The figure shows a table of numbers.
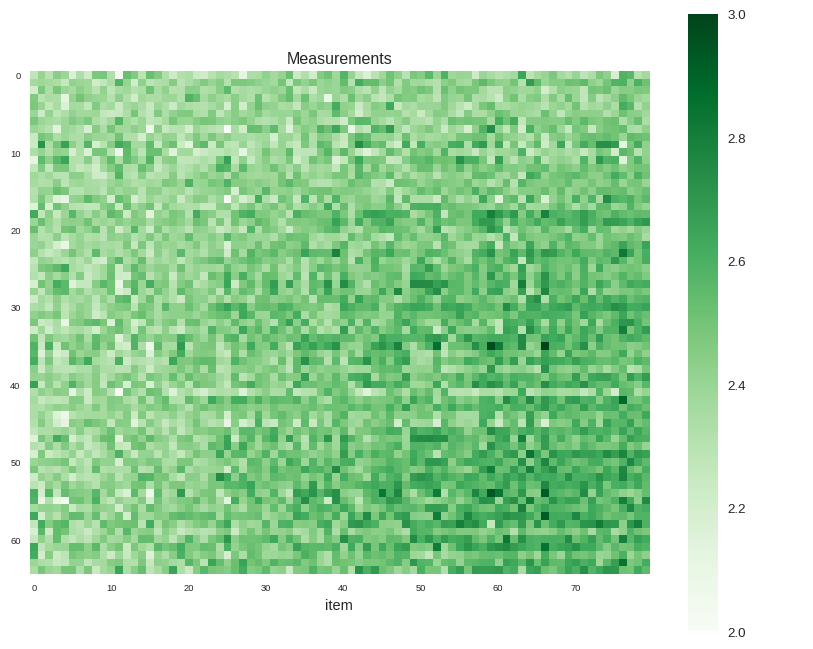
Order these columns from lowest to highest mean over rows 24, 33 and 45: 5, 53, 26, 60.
60, 5, 26, 53
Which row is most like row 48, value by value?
26
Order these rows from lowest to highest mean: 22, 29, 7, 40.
7, 22, 29, 40
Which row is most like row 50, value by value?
56
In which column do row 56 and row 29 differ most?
63
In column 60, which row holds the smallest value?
16
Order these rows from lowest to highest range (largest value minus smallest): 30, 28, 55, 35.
30, 28, 55, 35
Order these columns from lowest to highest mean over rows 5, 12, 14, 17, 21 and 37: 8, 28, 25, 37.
8, 37, 28, 25
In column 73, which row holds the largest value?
58
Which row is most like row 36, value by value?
62
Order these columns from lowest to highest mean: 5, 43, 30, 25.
5, 25, 30, 43
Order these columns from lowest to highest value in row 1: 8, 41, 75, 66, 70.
8, 41, 66, 70, 75
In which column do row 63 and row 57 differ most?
52
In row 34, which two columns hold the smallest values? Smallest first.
11, 1
